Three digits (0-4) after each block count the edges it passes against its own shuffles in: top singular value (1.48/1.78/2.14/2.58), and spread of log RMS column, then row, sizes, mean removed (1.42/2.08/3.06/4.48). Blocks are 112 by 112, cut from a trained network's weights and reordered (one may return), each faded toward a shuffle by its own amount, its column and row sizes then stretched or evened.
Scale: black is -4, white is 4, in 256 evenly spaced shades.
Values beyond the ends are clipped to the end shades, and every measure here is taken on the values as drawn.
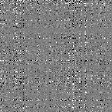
1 3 3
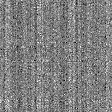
3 1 1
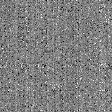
1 1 1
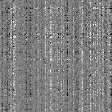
4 3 2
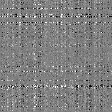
3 2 3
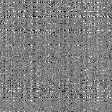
3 1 3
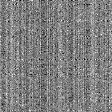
4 1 2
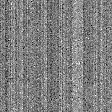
4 2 0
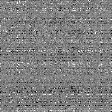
3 2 3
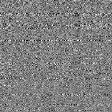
2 0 3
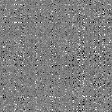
0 3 2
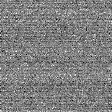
3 1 1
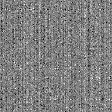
3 2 1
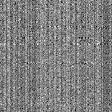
4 0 2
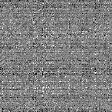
3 2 2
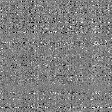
1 1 3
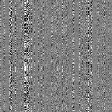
4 4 0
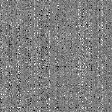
1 3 1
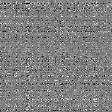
2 2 3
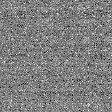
1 1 0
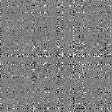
3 3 3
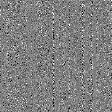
1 3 0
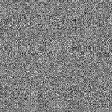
2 1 2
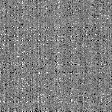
2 1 2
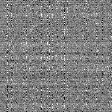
3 3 0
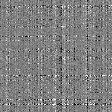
4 2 3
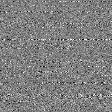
0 0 3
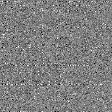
0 1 2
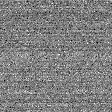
2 0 1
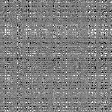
4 3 3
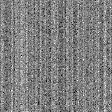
4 2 1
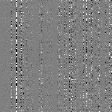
3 4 0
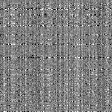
4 0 3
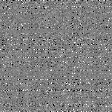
0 1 3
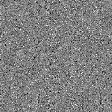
1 1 0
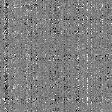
2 3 2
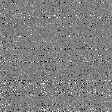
0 1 3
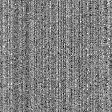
4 2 0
